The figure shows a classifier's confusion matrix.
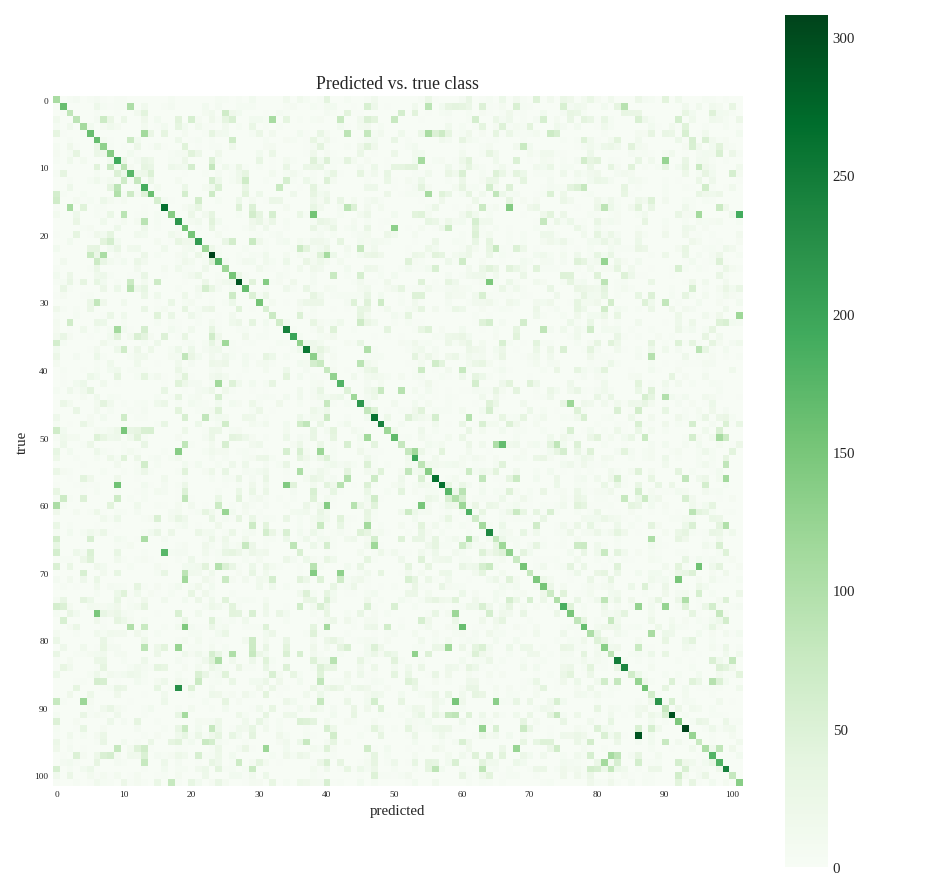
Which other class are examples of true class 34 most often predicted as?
9
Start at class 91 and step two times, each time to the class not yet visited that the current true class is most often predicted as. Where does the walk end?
50
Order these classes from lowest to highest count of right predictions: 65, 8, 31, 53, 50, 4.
31, 65, 4, 8, 50, 53
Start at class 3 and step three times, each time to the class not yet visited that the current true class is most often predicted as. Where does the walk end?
17
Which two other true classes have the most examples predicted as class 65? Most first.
89, 51
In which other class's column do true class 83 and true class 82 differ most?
53
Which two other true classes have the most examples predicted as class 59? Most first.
89, 76
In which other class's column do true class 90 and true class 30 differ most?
6
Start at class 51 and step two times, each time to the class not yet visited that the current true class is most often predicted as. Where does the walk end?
47
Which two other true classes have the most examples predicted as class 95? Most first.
69, 17
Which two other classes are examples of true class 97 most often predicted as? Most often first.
82, 83
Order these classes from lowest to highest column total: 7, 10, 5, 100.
100, 5, 10, 7
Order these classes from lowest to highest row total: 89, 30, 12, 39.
39, 12, 30, 89
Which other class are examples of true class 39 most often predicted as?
45
